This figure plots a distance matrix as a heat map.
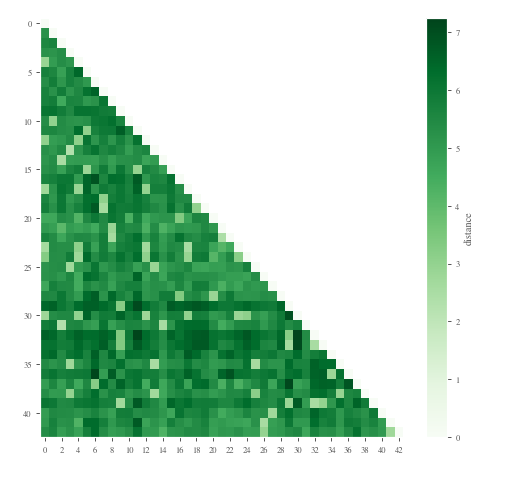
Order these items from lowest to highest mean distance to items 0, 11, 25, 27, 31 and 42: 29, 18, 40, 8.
40, 8, 18, 29
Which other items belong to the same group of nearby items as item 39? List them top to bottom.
9, 29, 32, 33
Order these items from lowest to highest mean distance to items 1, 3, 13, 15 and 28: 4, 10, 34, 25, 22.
25, 10, 4, 22, 34
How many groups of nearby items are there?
13
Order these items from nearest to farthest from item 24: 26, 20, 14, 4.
4, 20, 26, 14
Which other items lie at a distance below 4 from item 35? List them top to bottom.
3, 13, 25, 38
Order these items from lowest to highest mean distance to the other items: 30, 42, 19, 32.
42, 30, 19, 32
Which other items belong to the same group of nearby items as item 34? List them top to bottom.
36
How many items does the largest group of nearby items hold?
7
